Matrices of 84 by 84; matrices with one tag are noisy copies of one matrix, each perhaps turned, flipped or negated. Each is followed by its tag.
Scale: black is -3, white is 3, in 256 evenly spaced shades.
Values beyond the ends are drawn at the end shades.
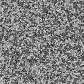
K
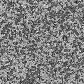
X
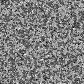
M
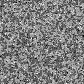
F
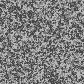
X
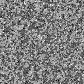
K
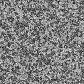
F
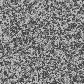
K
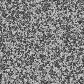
K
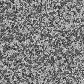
K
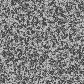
M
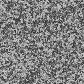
X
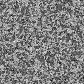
M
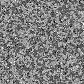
M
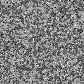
M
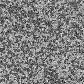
X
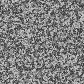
M
